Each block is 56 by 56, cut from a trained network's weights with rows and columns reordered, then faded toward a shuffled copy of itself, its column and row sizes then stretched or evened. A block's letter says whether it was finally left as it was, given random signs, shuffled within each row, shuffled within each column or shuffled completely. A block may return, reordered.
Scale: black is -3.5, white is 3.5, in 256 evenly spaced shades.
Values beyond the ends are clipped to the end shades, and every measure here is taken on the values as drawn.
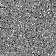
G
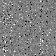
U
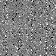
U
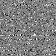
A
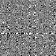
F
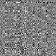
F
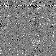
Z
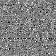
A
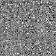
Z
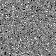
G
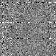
Z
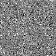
Z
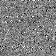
A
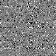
F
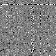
F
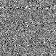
A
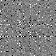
F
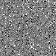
U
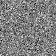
G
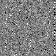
U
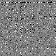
Z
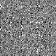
F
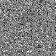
Z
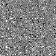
Z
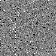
U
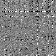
F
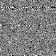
A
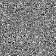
A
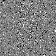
U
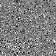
Z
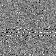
A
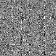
Z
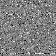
A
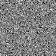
A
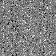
U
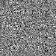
Z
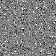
U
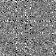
Z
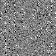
U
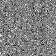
U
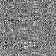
F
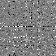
Z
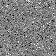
G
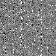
U
